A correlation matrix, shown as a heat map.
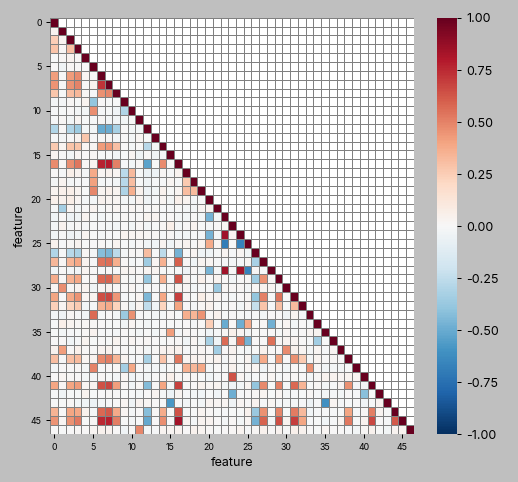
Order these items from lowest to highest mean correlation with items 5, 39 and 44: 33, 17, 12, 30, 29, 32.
12, 30, 32, 29, 17, 33
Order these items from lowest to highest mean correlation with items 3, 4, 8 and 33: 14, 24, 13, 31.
24, 13, 14, 31
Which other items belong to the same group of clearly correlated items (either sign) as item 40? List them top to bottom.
23, 42
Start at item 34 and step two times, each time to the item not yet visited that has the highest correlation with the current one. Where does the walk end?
20
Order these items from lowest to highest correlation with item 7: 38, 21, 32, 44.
21, 32, 38, 44
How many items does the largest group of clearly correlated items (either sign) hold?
18
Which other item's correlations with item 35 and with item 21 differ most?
43
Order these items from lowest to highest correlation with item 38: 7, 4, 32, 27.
4, 32, 27, 7
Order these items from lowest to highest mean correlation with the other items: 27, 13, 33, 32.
13, 33, 32, 27
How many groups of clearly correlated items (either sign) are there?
8
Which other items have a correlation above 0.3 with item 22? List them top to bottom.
24, 28, 36
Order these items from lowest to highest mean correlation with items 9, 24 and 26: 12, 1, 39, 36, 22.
39, 1, 12, 36, 22
